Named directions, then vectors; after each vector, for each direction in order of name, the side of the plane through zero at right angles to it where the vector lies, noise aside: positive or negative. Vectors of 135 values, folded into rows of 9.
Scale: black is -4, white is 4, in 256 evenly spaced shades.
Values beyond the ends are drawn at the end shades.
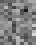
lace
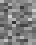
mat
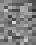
negative, negative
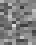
negative, positive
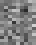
positive, positive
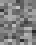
negative, positive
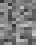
positive, negative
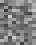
positive, positive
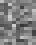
negative, positive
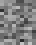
negative, positive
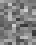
negative, positive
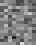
negative, negative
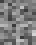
positive, negative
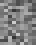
negative, negative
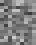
positive, positive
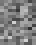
negative, negative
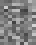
positive, positive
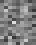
negative, negative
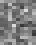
negative, positive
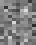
negative, negative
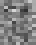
positive, positive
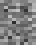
positive, positive
